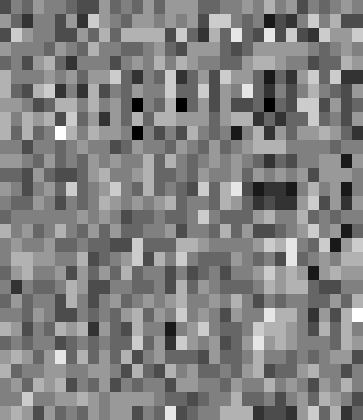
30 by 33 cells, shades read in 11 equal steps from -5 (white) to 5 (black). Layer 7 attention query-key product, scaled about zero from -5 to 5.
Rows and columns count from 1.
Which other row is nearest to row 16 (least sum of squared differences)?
4
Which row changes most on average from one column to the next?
3
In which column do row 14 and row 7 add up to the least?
19
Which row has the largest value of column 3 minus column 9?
2
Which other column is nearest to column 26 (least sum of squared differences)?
24
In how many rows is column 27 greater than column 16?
13
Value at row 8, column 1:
-1
